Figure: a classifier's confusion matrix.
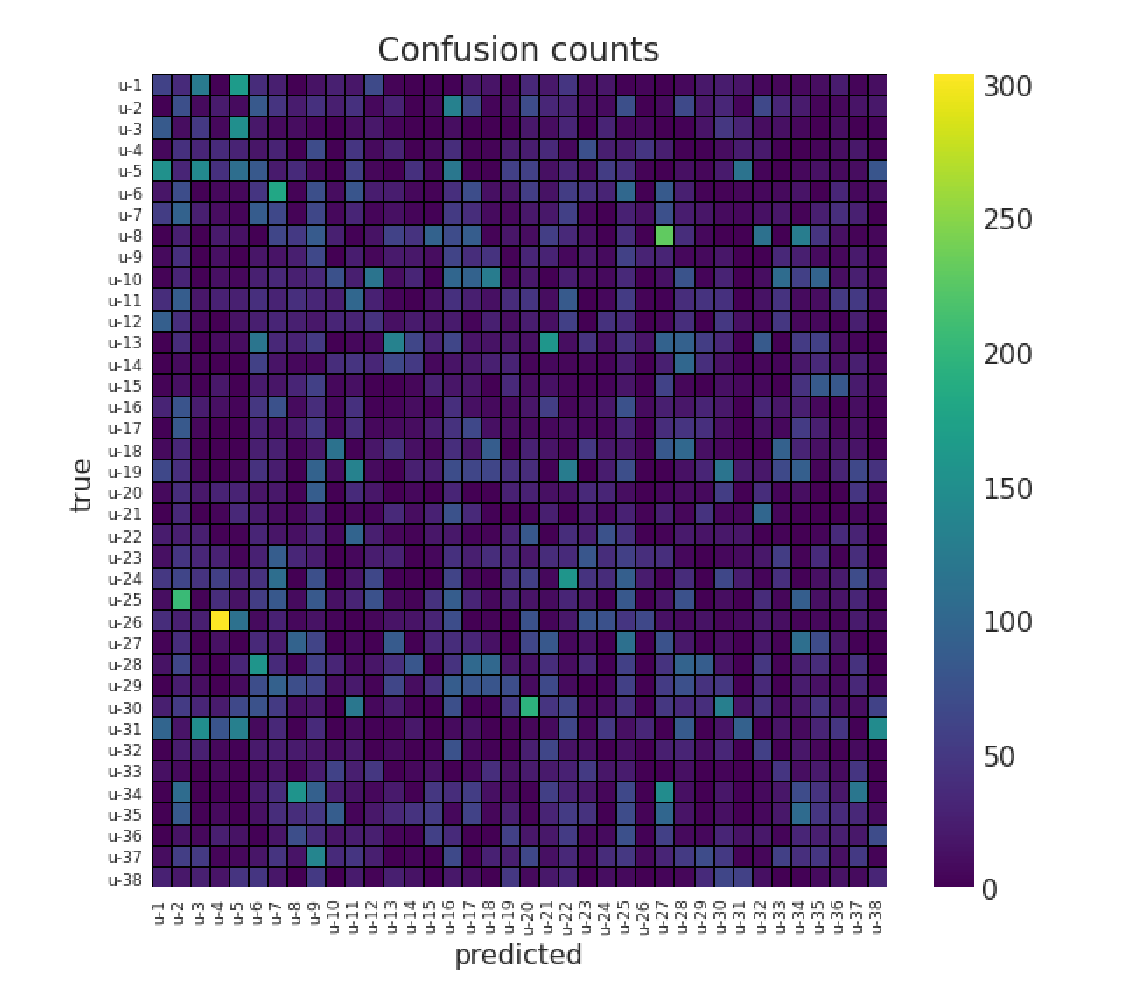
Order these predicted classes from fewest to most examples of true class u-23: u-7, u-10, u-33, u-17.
u-10, u-17, u-33, u-7
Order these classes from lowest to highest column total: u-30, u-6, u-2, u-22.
u-30, u-22, u-6, u-2
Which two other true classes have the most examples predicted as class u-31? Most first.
u-5, u-38
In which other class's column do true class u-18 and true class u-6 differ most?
u-7
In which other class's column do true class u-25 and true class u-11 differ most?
u-2
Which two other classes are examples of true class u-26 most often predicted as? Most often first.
u-4, u-5
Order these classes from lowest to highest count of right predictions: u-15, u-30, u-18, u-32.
u-15, u-32, u-18, u-30
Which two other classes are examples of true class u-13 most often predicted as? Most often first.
u-21, u-6
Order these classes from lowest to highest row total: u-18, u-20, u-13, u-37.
u-20, u-18, u-37, u-13
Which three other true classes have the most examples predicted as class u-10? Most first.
u-18, u-35, u-33
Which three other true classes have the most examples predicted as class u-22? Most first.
u-24, u-19, u-11
